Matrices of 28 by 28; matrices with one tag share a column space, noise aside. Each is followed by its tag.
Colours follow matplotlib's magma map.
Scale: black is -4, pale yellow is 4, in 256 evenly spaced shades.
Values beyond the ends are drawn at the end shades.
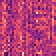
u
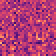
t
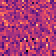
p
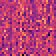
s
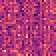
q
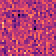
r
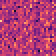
p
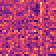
s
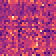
s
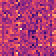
u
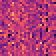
t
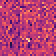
p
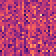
q
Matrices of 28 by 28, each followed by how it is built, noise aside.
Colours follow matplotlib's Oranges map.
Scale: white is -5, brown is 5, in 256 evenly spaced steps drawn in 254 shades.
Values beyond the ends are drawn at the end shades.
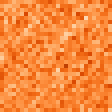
Hankel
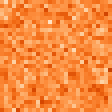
blocks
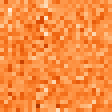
uneven columns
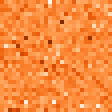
sparse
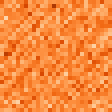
Hankel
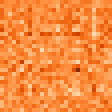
low rank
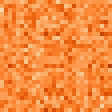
blocks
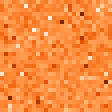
sparse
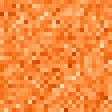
Hankel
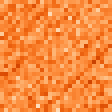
Hankel
